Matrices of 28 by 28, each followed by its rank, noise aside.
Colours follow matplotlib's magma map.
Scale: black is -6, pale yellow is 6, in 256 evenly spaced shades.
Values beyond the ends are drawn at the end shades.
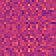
four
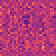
four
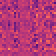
four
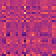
two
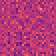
five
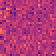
five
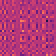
two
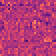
five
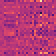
three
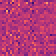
five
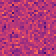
five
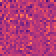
four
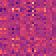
two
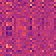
two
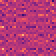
three
